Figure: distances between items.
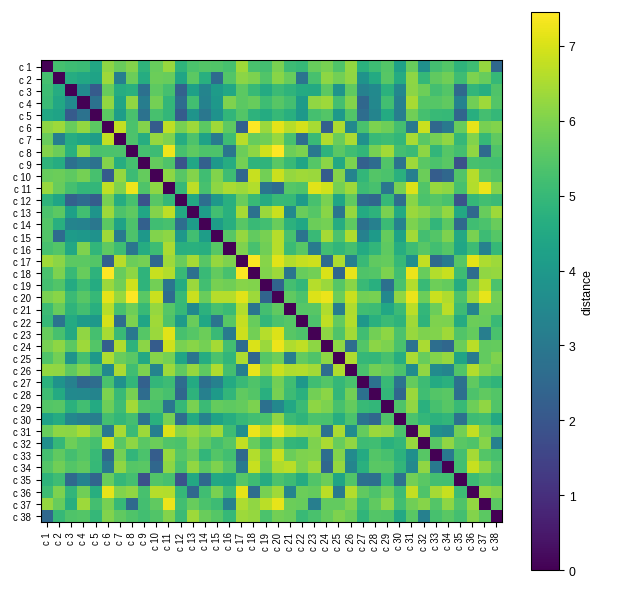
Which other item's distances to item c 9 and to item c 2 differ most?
c 35
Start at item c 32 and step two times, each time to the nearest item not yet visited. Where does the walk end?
c 1
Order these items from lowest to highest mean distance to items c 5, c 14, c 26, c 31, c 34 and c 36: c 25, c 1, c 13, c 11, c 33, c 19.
c 33, c 13, c 25, c 1, c 19, c 11
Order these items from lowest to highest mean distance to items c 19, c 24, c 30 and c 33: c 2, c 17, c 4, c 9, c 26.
c 17, c 26, c 9, c 4, c 2
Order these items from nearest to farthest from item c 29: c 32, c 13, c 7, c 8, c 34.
c 32, c 7, c 34, c 13, c 8
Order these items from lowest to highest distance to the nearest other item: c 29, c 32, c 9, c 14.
c 9, c 14, c 29, c 32
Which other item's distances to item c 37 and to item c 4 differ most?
c 8
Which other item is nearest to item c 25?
c 18
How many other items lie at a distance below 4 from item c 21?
4
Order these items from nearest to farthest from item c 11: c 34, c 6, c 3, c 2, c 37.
c 3, c 2, c 34, c 6, c 37
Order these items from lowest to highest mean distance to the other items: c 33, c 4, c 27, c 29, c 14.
c 27, c 14, c 4, c 33, c 29
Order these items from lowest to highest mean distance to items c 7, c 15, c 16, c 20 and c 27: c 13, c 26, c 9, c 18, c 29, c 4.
c 9, c 4, c 29, c 13, c 18, c 26
